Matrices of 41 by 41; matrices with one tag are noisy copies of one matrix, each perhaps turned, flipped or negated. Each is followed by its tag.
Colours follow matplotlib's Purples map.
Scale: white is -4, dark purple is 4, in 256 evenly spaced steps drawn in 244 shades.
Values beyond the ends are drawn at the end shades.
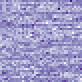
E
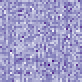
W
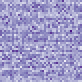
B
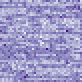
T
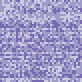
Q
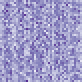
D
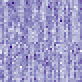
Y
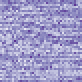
E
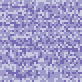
D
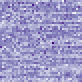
E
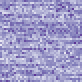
T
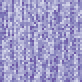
Y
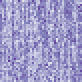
E
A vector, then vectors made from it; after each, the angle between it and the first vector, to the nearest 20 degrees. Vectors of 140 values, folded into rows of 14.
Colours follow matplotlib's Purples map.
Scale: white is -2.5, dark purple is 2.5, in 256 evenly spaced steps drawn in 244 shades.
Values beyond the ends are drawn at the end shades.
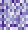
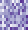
160 degrees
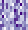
60 degrees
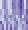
100 degrees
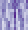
100 degrees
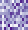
160 degrees
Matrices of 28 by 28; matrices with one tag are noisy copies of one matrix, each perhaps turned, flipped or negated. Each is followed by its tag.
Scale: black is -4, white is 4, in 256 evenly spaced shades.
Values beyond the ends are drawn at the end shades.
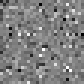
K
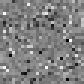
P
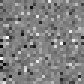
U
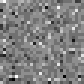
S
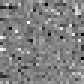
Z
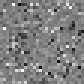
P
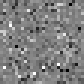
P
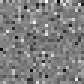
U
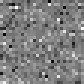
S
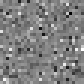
K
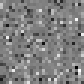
S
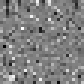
Z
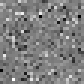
P
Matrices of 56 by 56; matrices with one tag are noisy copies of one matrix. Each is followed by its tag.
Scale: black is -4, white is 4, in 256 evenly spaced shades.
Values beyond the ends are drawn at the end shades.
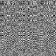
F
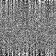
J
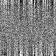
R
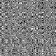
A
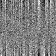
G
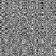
A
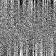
R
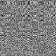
F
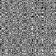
A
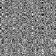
A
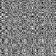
A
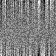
G
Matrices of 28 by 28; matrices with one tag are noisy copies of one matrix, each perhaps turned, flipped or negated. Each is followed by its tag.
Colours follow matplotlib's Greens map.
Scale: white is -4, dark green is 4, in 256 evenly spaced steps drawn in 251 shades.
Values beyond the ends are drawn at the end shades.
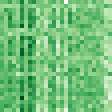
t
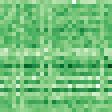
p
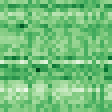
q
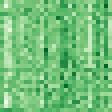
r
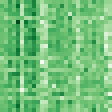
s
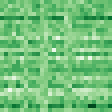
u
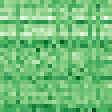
s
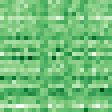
u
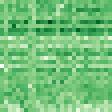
t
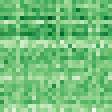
s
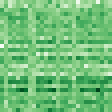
t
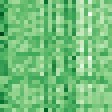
t
